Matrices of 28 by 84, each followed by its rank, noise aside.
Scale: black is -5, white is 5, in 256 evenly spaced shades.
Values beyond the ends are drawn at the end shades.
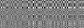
one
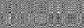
two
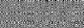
three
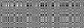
one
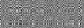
two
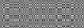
one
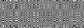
two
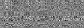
five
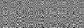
four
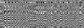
two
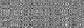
three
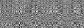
four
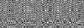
two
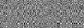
three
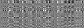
three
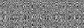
four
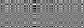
one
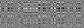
two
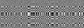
one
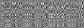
three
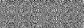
five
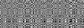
three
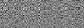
four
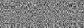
five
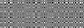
one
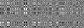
one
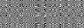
two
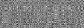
five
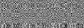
five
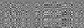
three
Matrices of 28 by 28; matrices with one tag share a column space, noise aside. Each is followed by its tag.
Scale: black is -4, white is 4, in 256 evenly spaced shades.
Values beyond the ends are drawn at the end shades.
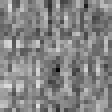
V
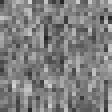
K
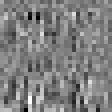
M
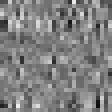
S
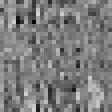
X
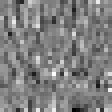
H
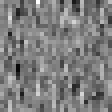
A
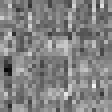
V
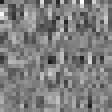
S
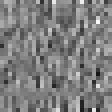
H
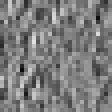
A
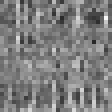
X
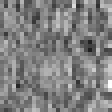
V
